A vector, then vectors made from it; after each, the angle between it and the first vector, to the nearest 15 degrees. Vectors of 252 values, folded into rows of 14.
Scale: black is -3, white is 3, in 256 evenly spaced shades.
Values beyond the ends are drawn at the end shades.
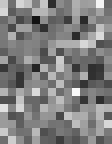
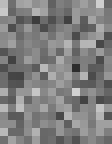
30 degrees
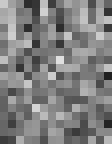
90 degrees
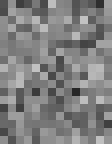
165 degrees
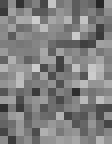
165 degrees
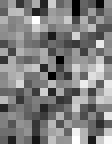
135 degrees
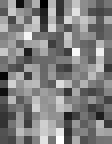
105 degrees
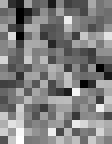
75 degrees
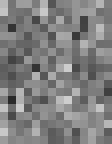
45 degrees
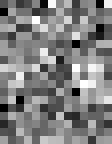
150 degrees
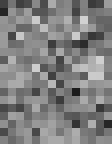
150 degrees
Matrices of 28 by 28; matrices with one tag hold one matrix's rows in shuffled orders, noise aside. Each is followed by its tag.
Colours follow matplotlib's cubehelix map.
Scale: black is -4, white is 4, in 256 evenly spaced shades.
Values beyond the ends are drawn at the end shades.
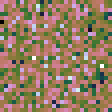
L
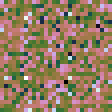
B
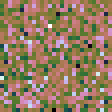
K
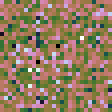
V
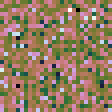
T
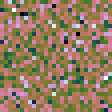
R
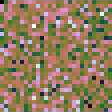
L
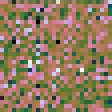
V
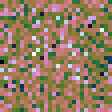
L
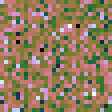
T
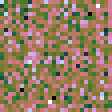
K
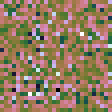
V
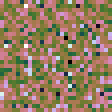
B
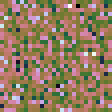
T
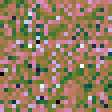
V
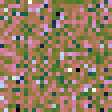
T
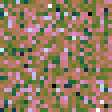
K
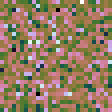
V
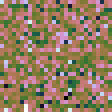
B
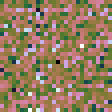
V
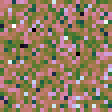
R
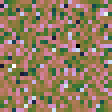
R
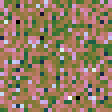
T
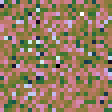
V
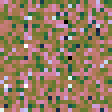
B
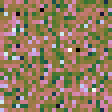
T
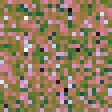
B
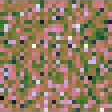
L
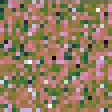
K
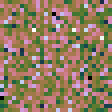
L
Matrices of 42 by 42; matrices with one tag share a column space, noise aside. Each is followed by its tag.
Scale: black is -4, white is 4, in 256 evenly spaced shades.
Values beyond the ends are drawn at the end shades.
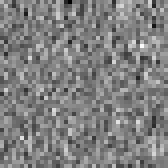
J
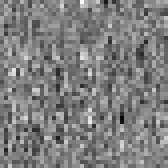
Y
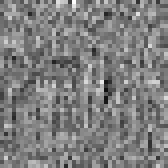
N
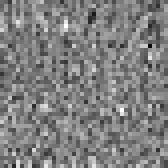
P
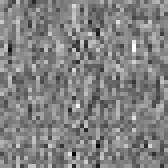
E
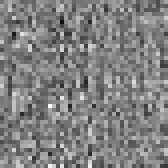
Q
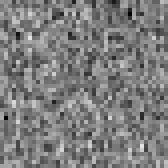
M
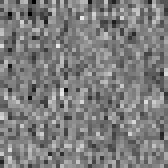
M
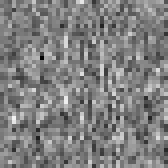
Y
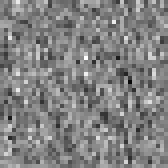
Y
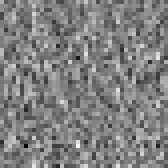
E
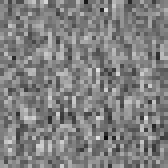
Y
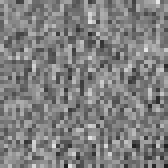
E
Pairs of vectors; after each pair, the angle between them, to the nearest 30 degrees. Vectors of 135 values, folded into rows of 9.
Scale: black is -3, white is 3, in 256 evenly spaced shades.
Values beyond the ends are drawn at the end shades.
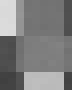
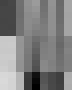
150 degrees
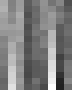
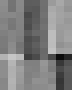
60 degrees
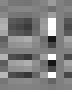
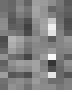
30 degrees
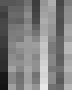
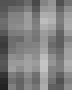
30 degrees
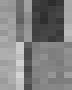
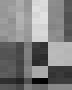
120 degrees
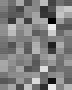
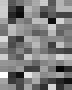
60 degrees
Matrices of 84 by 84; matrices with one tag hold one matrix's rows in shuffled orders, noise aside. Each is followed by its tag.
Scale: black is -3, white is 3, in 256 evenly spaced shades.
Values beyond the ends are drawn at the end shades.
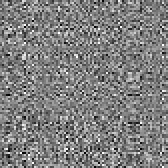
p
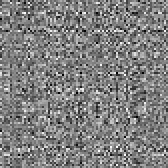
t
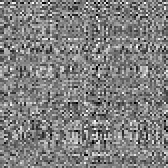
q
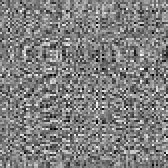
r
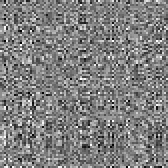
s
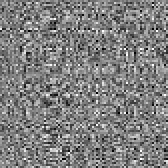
r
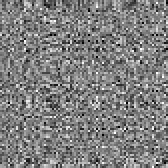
r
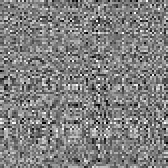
q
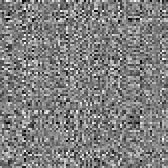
p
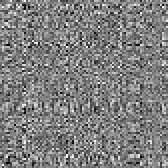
p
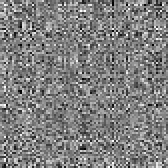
s
